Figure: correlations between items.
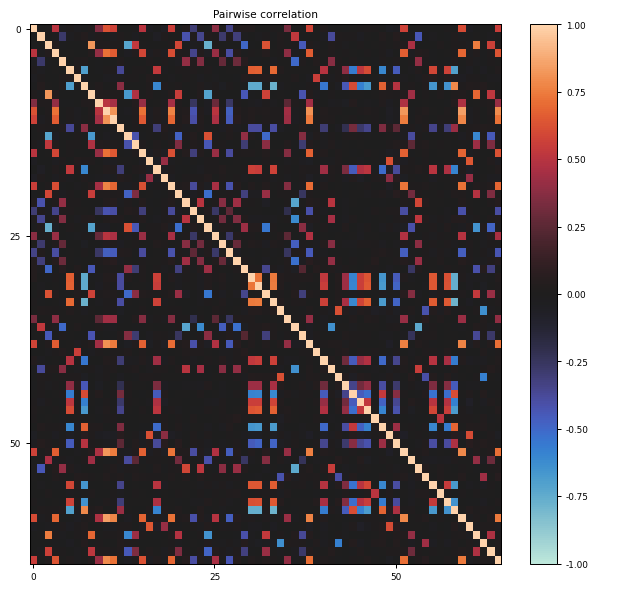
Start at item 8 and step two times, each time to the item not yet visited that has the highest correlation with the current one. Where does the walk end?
61
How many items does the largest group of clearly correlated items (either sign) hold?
17
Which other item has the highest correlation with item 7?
58
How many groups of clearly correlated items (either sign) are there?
8
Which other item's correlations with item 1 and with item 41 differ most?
36
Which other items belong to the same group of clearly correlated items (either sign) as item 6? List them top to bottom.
39
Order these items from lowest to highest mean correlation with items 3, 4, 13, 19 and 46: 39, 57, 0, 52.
52, 39, 57, 0
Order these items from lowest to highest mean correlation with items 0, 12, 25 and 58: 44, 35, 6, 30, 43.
30, 43, 6, 35, 44
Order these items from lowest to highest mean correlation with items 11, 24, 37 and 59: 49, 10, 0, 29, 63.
63, 49, 29, 0, 10
